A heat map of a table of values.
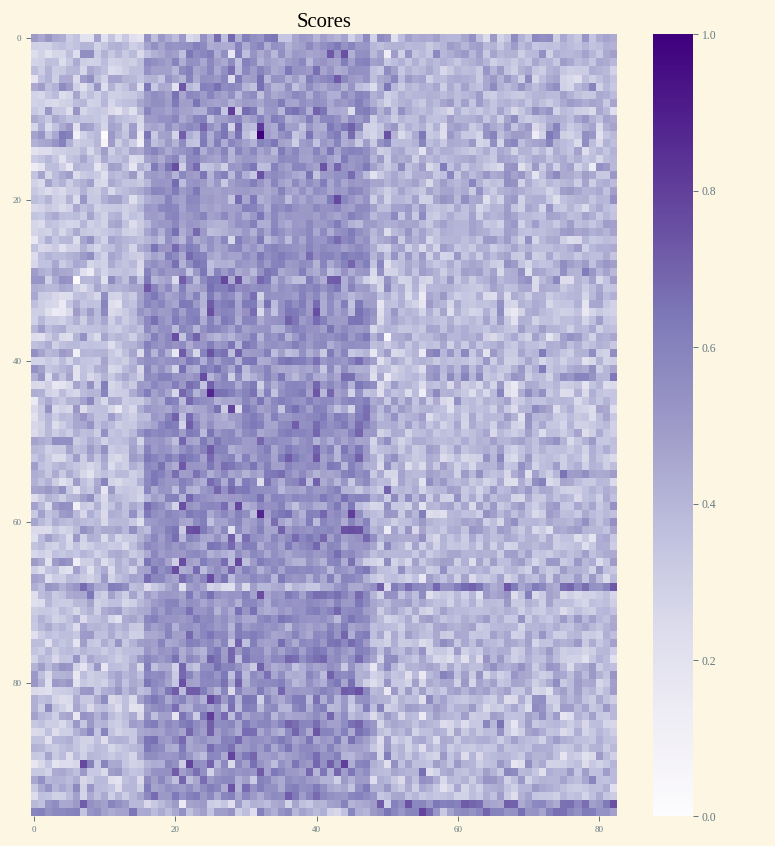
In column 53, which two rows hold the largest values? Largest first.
95, 68
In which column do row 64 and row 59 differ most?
32
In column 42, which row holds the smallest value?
96
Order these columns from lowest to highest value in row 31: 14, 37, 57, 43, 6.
6, 57, 14, 37, 43
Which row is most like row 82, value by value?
55
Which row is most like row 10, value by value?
60
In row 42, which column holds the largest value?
24
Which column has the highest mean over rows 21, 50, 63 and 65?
21
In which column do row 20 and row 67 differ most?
43
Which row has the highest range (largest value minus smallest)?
12
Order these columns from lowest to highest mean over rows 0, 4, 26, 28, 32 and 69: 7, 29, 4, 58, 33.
4, 7, 58, 29, 33
